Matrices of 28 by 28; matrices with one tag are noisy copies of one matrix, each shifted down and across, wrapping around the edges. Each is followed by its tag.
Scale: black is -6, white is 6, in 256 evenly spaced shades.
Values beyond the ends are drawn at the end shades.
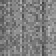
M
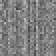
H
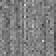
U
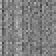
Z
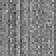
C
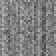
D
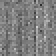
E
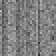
M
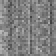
M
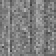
M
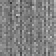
U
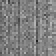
Z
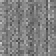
E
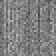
U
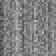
D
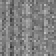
D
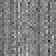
U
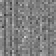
H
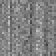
M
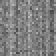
D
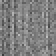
C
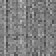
Z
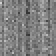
D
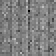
Z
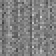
E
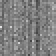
D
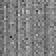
E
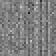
H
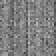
E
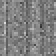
M
